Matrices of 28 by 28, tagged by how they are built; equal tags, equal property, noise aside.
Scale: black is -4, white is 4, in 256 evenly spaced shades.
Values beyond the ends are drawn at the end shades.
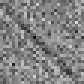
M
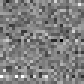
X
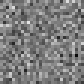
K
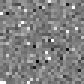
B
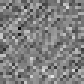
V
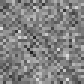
M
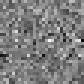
X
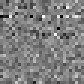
X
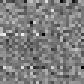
X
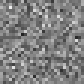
K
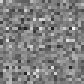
X
